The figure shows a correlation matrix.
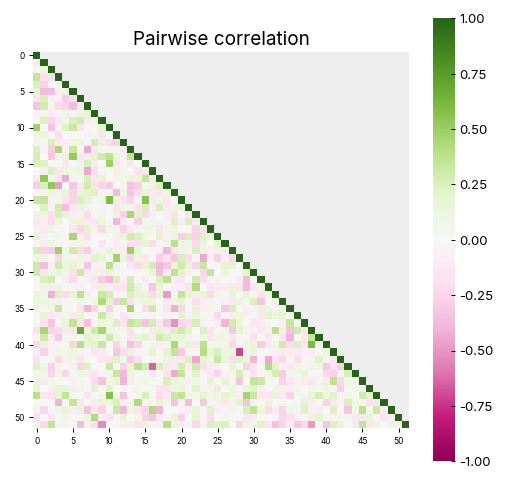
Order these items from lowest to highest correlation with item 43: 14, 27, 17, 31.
31, 27, 17, 14
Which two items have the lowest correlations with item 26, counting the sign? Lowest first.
37, 35
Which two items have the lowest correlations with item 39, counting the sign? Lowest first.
35, 3
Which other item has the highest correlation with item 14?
5
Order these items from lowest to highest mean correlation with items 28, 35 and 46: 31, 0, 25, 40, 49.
25, 40, 31, 49, 0
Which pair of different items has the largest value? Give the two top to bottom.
6, 38
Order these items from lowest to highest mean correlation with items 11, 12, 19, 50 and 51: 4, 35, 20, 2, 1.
35, 20, 1, 4, 2
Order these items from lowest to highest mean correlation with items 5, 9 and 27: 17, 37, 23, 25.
17, 23, 25, 37
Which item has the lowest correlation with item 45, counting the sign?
12
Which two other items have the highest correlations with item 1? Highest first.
17, 38
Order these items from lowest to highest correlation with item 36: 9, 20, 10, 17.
17, 10, 20, 9
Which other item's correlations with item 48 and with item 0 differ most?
3
